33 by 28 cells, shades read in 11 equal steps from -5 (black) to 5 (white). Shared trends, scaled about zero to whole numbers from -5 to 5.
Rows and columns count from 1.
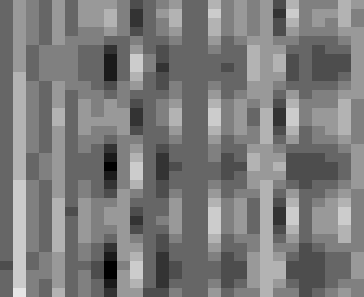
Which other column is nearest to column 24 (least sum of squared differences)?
18
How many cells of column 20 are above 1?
6
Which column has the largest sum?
2
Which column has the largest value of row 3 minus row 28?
9
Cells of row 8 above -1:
10
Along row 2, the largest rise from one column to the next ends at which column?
23
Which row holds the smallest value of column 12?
33
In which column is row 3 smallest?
11
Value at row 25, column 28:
0
